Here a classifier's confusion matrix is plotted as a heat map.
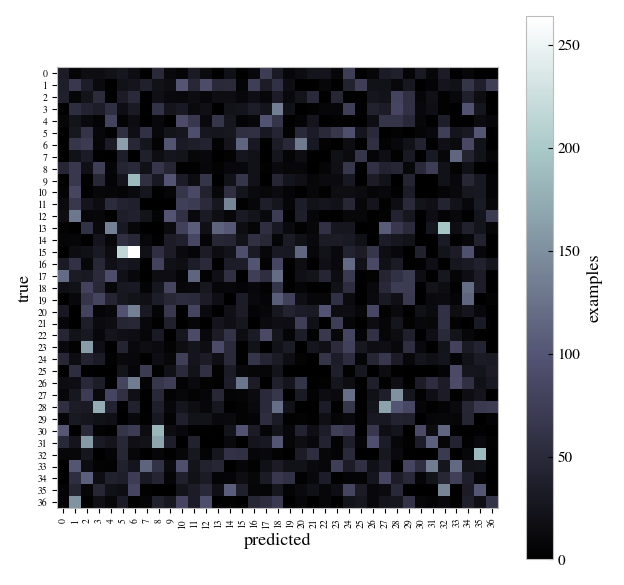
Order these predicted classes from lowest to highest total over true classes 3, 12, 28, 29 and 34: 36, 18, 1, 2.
36, 2, 1, 18
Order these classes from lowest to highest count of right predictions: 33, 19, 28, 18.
18, 19, 28, 33
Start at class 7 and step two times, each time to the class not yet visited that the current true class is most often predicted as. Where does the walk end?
31
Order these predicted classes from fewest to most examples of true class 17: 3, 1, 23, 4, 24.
23, 1, 3, 24, 4
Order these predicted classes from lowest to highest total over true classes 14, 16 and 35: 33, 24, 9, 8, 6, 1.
33, 9, 8, 1, 6, 24
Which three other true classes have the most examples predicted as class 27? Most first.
28, 13, 34
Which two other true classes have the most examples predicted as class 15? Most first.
26, 6
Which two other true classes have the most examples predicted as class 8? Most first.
30, 31
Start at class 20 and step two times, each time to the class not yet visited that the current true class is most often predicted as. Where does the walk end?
5
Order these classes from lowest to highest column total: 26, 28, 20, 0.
0, 20, 26, 28
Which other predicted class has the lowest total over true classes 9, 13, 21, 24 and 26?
25
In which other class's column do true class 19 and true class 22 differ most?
34
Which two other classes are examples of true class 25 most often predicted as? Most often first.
33, 7
